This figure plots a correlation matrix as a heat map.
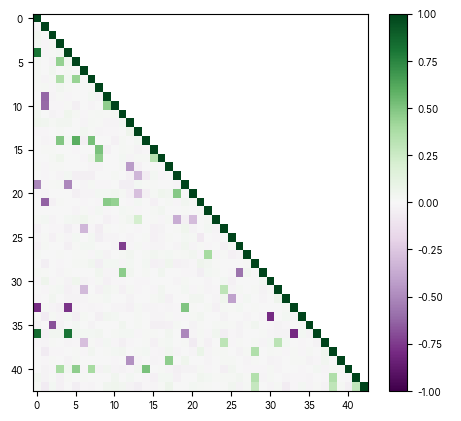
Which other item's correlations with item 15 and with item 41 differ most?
8
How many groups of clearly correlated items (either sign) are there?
13
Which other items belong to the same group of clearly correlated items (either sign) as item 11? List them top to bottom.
26, 29
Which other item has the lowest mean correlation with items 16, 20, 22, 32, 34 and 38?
30
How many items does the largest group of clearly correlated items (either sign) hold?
5
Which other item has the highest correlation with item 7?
14
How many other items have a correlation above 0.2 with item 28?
3
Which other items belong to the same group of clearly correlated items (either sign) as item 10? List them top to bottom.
1, 9, 21
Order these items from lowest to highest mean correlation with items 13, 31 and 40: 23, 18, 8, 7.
18, 8, 23, 7
